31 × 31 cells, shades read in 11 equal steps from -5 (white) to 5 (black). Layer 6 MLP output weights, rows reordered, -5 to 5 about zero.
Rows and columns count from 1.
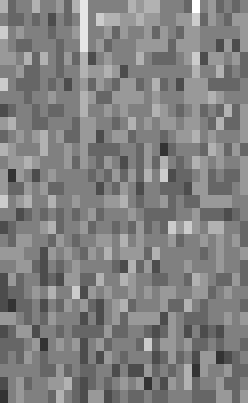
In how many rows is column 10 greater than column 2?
10
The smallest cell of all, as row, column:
1, 25
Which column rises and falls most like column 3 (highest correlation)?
28
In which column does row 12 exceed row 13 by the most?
21
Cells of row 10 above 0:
7
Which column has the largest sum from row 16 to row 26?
6
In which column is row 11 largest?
13
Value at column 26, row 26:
2
